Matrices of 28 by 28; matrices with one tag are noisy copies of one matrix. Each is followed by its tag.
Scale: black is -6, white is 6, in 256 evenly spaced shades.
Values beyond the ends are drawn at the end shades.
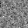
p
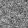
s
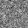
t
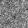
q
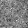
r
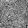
r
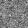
t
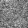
r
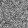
q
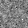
t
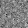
p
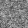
t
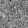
t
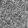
q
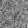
q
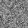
t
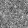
t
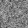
t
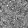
s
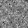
s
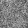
r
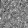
p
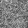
r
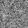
t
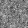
t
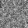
p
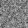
p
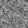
s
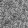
q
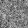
t
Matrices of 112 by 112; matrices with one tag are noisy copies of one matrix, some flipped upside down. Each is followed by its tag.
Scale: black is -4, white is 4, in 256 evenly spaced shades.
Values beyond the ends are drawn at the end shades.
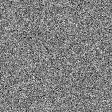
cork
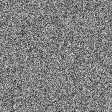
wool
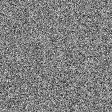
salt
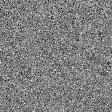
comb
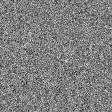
wool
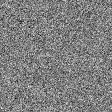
cork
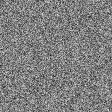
salt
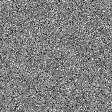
wool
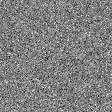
comb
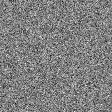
salt
